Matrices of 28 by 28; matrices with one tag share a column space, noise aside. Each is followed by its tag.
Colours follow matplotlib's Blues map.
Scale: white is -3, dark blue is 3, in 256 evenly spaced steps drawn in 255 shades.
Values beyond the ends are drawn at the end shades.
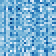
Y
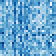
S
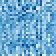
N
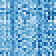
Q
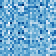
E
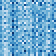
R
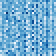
Q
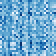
Q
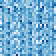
E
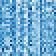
Y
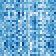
Q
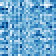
E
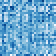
N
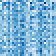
R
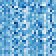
E
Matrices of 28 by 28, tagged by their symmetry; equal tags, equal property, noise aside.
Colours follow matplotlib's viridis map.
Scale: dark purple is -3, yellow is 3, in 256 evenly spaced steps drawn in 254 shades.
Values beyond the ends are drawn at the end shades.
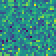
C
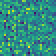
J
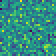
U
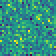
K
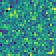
U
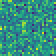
J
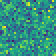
U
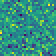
C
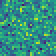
K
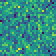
J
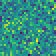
K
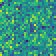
J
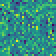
J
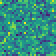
J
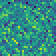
K
